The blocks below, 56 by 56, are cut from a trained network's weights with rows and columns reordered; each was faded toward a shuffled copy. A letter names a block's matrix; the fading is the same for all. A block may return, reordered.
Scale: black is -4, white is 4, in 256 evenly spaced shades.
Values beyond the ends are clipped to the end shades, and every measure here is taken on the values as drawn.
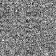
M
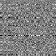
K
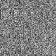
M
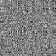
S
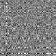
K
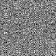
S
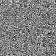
M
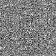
M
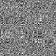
S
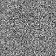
M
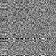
K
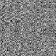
S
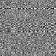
K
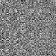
S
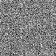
M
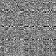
K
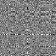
K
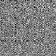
S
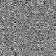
S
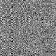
S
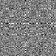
K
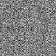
S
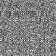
K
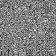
M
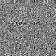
S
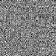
S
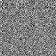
S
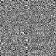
S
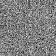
M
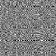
K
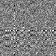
K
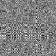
K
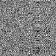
S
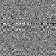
K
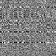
K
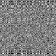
K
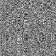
S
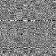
K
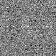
M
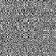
S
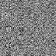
S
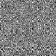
S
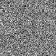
M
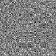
S
